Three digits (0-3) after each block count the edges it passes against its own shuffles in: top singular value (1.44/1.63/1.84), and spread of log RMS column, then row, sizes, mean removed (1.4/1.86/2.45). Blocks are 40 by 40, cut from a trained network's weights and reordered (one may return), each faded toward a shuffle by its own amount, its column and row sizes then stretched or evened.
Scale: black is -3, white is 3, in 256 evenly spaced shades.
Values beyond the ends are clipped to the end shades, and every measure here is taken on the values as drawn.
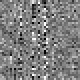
3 3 1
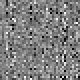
0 3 1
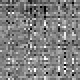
2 3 0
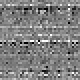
3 1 3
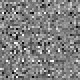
0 2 2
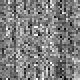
2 1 0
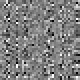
3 3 1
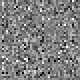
0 2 1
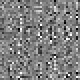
2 3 1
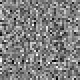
1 0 1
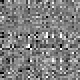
3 2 3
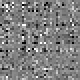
0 3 2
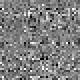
1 2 3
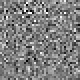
1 1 2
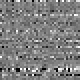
3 1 3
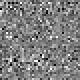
0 1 3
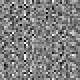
3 2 0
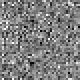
0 1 1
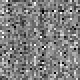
0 1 1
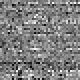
2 1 2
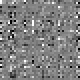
0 3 3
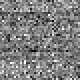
0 0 1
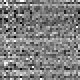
3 2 0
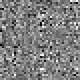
0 2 1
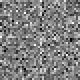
0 2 0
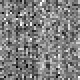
1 1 0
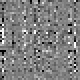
2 3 2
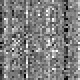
3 3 0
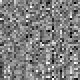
2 3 0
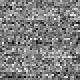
1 0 2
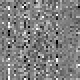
1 3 1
